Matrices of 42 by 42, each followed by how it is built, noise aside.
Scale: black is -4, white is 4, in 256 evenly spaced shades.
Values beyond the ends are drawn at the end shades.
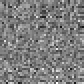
low rank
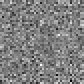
low rank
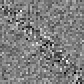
banded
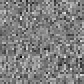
low rank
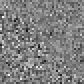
lower triangular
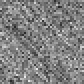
Toeplitz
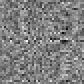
low rank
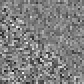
lower triangular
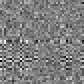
low rank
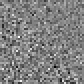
lower triangular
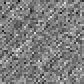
Hankel
